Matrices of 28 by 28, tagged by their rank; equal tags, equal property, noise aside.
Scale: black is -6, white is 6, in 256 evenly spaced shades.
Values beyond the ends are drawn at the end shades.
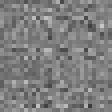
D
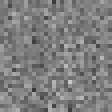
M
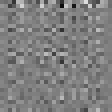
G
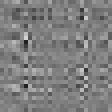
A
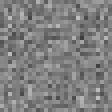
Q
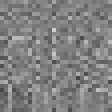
D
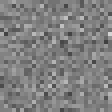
Q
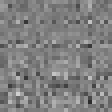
G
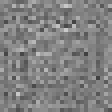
Q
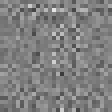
D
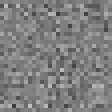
M
